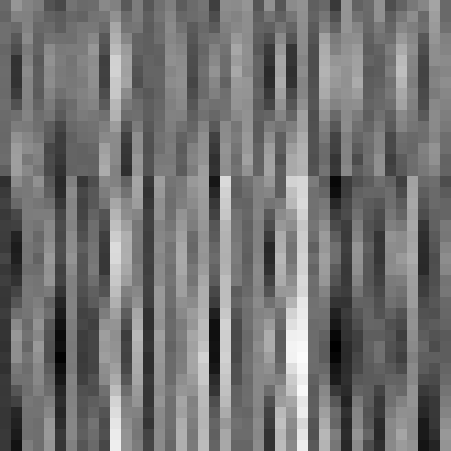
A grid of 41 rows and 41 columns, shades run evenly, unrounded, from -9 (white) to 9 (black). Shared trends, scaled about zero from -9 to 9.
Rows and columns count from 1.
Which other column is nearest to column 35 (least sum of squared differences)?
39
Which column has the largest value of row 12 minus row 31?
27
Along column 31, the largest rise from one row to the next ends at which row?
17
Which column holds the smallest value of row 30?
28
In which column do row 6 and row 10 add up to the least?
11
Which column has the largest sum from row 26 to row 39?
6
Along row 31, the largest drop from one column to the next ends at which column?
21
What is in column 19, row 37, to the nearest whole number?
-4
